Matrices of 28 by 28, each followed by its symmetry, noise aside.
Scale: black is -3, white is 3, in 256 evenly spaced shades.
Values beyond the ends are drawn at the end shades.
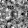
mirrored top to bottom.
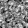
antisymmetric.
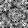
symmetric.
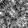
symmetric.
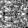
mirrored top to bottom.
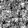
antisymmetric.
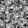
symmetric.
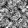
symmetric.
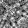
symmetric.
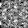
mirrored top to bottom.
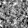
no symmetry.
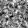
antisymmetric.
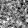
antisymmetric.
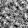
antisymmetric.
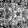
mirrored top to bottom.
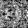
mirrored top to bottom.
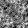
symmetric.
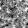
no symmetry.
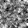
no symmetry.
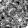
symmetric.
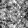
mirrored top to bottom.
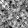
symmetric.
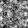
mirrored top to bottom.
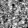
no symmetry.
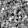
antisymmetric.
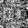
mirrored top to bottom.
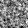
antisymmetric.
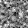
mirrored top to bottom.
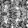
mirrored top to bottom.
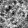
symmetric.
